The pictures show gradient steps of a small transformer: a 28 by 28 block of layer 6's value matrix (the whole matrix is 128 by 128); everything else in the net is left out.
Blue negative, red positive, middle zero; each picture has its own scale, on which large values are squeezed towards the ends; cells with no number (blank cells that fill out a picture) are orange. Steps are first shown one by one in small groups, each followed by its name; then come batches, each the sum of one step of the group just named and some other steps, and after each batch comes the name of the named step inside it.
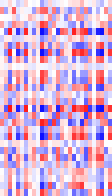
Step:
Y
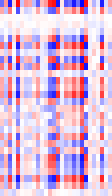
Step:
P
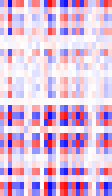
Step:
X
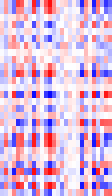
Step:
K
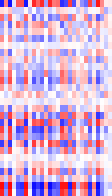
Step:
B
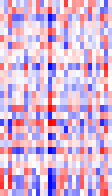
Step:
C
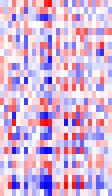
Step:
Y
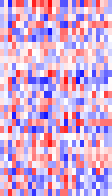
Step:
K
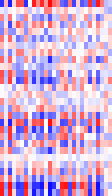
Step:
B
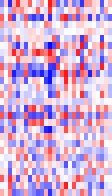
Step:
P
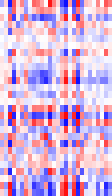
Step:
X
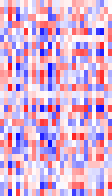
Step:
Y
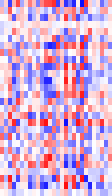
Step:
P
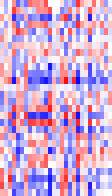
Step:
C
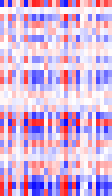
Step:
B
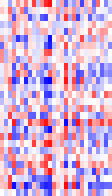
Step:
K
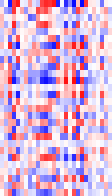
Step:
P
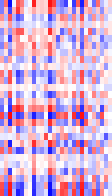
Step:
X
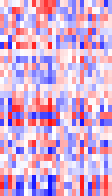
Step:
C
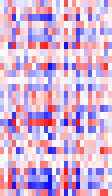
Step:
C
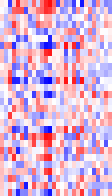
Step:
K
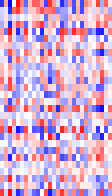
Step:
Y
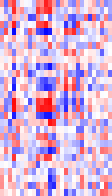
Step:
C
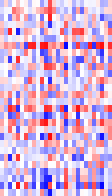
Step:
Y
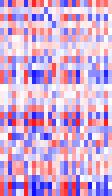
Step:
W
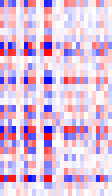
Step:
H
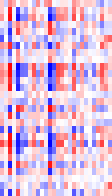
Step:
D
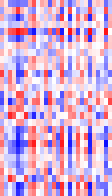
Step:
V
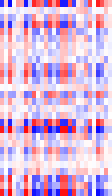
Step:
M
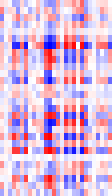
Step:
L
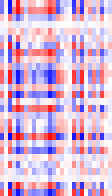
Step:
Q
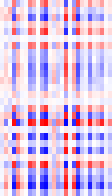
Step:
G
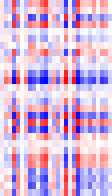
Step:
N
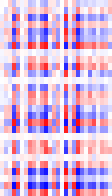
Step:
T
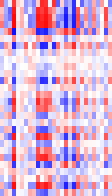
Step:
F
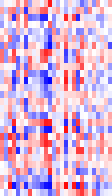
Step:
T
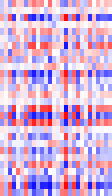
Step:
W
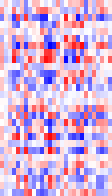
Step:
L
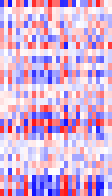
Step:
M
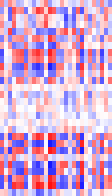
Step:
F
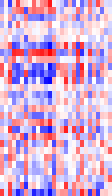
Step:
Q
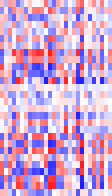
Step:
N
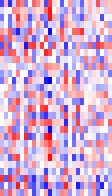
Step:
H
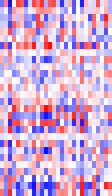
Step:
F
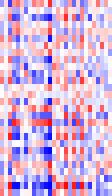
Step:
W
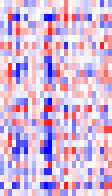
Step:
D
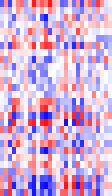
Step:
G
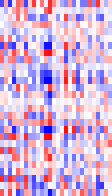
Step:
H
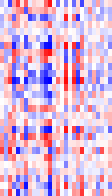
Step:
Q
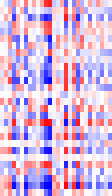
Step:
G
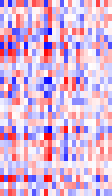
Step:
H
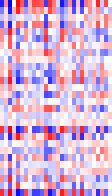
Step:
Q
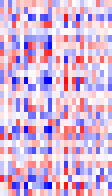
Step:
H
